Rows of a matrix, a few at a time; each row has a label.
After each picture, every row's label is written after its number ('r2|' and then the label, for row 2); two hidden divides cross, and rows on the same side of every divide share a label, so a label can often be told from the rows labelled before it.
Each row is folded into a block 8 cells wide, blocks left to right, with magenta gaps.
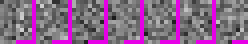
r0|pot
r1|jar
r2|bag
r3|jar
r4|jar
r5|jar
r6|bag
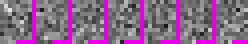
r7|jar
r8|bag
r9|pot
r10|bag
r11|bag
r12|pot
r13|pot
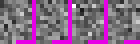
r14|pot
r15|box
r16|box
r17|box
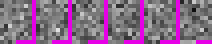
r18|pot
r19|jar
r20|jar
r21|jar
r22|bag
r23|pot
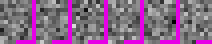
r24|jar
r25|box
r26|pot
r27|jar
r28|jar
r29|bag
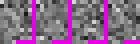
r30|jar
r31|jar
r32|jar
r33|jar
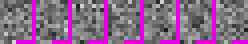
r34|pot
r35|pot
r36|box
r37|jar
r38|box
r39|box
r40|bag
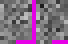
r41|box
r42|box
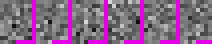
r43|box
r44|pot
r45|bag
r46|jar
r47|pot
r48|pot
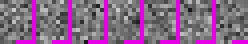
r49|bag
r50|jar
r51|bag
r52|jar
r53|box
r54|box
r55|pot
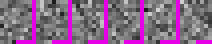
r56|bag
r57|jar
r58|box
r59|box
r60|bag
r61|jar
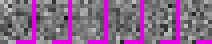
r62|jar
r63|jar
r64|jar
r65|bag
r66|bag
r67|bag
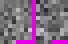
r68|pot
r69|box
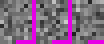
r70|bag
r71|box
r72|jar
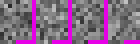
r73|jar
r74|bag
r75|bag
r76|box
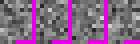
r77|box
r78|bag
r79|box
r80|box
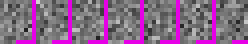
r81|pot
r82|jar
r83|box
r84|pot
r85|bag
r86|bag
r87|box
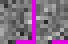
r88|box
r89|bag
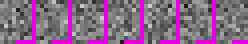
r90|bag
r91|box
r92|box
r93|bag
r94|bag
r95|box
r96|pot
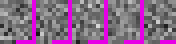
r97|bag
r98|pot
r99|bag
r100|jar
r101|bag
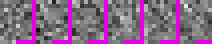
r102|pot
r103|jar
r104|jar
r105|jar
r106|box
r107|jar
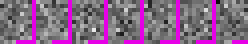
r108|pot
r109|jar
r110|pot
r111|box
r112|box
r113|bag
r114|box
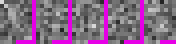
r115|jar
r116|pot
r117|pot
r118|bag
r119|jar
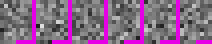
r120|jar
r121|bag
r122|jar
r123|box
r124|box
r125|bag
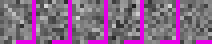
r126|jar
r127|box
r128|jar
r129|bag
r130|pot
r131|bag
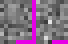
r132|bag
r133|bag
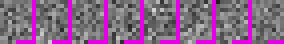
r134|pot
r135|pot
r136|bag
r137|bag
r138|jar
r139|pot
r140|box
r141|bag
